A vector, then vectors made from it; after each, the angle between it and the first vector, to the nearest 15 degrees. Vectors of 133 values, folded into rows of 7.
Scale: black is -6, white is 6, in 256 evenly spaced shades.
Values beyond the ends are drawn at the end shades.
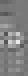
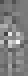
30 degrees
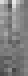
105 degrees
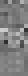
60 degrees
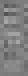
60 degrees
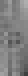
120 degrees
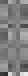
90 degrees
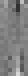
90 degrees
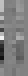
90 degrees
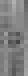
135 degrees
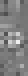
30 degrees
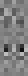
90 degrees
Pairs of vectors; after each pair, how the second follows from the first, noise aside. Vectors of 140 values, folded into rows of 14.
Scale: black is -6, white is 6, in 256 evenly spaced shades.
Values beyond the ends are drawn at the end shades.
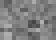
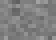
wrapped around, negated, shrunk.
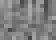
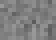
wrapped around, shrunk.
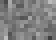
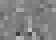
wrapped around, partly zeroed.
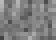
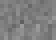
wrapped around, shrunk.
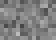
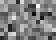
reversed, scaled up.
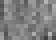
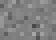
wrapped around, partly zeroed.
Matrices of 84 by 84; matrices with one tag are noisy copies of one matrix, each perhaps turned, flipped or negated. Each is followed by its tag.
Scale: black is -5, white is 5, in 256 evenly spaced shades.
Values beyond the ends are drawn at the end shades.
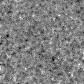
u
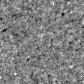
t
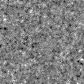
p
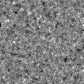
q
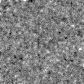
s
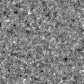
q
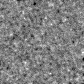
s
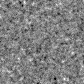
p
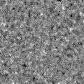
q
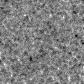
u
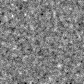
q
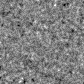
p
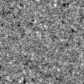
p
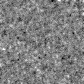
s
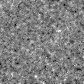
u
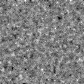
q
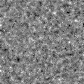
q
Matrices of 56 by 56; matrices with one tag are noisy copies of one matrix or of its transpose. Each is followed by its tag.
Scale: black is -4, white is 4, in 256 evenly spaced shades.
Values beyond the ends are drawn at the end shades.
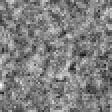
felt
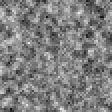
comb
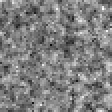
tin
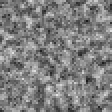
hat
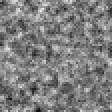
comb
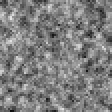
comb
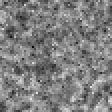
tin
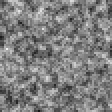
comb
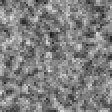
comb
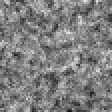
felt
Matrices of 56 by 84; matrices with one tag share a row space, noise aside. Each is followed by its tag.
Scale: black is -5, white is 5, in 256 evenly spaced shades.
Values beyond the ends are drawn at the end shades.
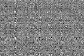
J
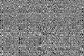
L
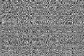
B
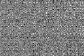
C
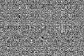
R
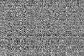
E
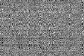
L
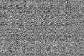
E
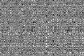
C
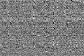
C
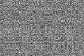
R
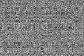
R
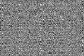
L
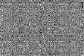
L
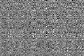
C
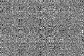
L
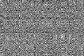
R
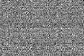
B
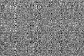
J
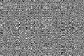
R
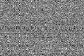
R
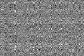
J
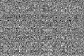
R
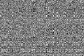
C
